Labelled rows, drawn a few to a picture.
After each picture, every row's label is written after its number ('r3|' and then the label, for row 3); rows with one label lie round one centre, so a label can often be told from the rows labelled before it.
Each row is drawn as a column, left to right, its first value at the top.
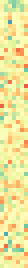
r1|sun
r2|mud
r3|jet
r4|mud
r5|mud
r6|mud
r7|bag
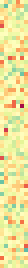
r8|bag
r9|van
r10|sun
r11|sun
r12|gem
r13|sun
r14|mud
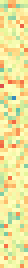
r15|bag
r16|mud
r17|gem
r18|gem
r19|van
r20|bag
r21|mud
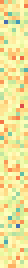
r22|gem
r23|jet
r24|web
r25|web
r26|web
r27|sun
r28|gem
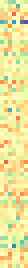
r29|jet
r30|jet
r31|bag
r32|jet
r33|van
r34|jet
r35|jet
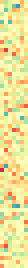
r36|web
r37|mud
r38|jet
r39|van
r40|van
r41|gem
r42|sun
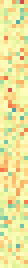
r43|web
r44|web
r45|sun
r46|van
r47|jet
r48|gem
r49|van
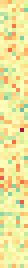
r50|web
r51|gem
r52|gem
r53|bag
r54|web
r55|van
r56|mud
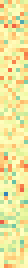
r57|web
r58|bag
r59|web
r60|bag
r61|gem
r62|jet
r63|web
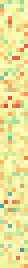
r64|van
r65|sun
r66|bag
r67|sun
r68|sun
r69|mud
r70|bag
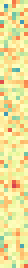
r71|jet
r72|mud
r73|van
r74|gem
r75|gem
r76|jet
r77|bag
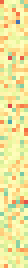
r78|gem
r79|bag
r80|sun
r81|van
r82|jet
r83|sun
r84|van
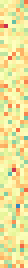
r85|bag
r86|bag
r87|sun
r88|web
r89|van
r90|mud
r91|gem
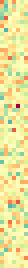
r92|gem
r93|mud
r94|sun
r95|van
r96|sun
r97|jet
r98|web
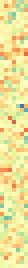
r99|van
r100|web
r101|web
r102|gem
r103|mud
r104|mud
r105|van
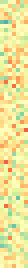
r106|jet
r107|jet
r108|web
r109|bag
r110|gem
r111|mud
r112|van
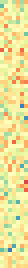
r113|mud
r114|bag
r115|web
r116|jet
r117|web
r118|mud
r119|gem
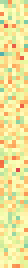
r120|jet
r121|bag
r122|gem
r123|bag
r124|web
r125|sun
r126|jet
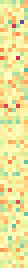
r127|sun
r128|sun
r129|jet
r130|bag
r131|sun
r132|jet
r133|gem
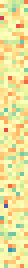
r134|web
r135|van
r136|mud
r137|mud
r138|bag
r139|bag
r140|gem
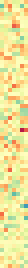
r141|mud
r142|gem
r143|web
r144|bag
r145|bag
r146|van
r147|van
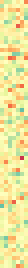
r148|van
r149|jet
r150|sun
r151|sun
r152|bag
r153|bag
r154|gem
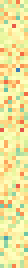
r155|van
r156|jet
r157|van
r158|bag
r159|gem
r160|van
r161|mud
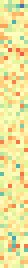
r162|bag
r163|bag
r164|mud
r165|jet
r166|mud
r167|van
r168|mud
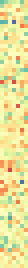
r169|jet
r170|jet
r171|web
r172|jet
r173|sun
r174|bag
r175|gem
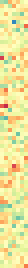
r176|sun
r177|sun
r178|van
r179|web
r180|web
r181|web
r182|bag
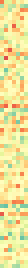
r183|van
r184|sun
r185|mud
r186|van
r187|sun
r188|van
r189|van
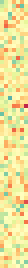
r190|mud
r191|bag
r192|gem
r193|van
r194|sun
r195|van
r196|sun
